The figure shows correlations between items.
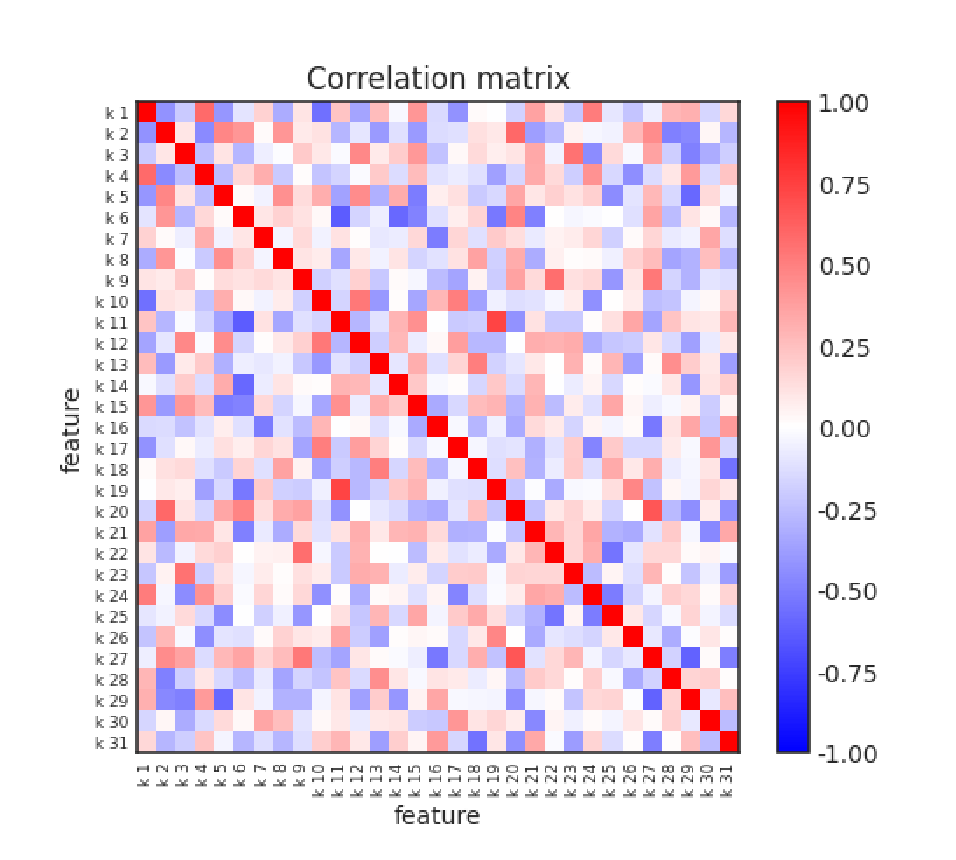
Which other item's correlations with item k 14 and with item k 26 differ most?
k 21
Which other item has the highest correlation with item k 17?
k 10
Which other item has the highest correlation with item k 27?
k 20
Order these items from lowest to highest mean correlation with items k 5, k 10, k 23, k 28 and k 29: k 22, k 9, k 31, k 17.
k 9, k 31, k 22, k 17
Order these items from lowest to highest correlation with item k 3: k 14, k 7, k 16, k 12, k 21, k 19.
k 16, k 7, k 19, k 14, k 21, k 12
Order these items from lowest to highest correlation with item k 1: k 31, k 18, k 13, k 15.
k 18, k 31, k 13, k 15
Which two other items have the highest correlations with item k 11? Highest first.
k 19, k 15
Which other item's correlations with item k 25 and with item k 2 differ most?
k 5
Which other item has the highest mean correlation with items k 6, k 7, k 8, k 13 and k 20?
k 27
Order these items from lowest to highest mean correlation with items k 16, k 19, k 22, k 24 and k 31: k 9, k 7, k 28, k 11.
k 7, k 9, k 28, k 11
